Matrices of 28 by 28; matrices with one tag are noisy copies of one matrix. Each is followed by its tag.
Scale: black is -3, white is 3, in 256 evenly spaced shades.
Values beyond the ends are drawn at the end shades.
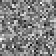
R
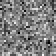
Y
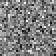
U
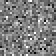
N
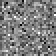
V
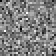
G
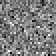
Y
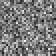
N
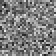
V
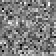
Y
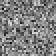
Y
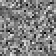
N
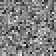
Y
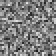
Y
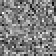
R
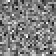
Y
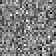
N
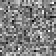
U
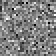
V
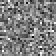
V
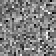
V
